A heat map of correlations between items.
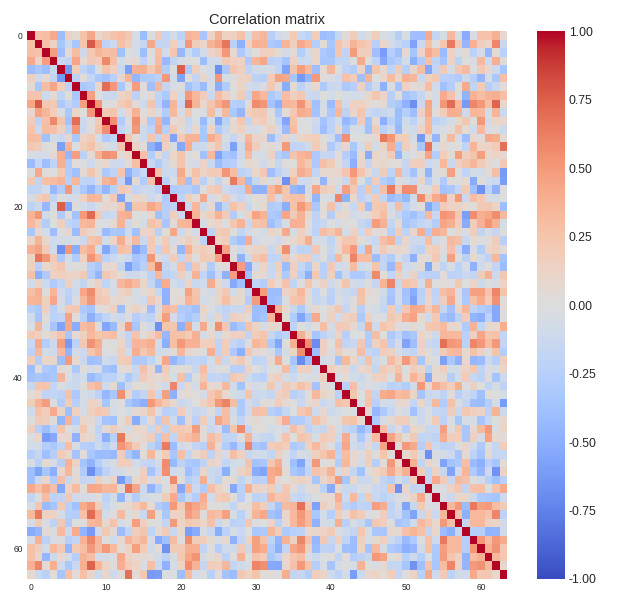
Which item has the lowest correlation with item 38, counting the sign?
36
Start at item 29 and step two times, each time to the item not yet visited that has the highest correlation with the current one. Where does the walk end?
18
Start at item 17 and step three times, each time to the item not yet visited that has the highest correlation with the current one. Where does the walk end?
46
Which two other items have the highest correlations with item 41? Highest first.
19, 52
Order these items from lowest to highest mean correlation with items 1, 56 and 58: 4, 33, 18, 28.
28, 33, 18, 4
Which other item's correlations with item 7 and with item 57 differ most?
14
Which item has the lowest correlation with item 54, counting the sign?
12
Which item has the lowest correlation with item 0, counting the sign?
58
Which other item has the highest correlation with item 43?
26
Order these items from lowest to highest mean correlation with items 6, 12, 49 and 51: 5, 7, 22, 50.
7, 22, 5, 50
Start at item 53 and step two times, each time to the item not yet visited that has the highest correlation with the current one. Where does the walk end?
63
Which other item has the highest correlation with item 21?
8
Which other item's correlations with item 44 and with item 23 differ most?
3
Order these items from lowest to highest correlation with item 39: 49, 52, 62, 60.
60, 62, 52, 49
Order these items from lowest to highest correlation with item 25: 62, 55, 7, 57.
57, 55, 62, 7
